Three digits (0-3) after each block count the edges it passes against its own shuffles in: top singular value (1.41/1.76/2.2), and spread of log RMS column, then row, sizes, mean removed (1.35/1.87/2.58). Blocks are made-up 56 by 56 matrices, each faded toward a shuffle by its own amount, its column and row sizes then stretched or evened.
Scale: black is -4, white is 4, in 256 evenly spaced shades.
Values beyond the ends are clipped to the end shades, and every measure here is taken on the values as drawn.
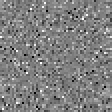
2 0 0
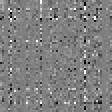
2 3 2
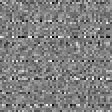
3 0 3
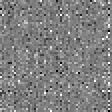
2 2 1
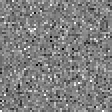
0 0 0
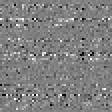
1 0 3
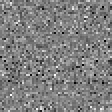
1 0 2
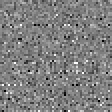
1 0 2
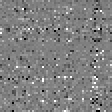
0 2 2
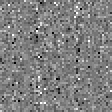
0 2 0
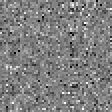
1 1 1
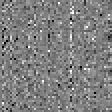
2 2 0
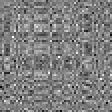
3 0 2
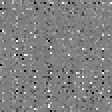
0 2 2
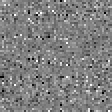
0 1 2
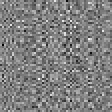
3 2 1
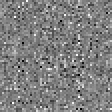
0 2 0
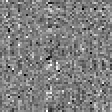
2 2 0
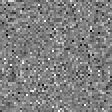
1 0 0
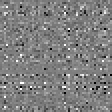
2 2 3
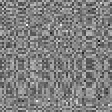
3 0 1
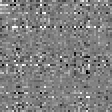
0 2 3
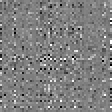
2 3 2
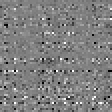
1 2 3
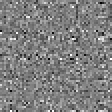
2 2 2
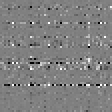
3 1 3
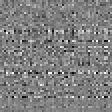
3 1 3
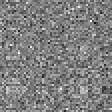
2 0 0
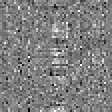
2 2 0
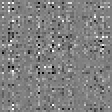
1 3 2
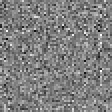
0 2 1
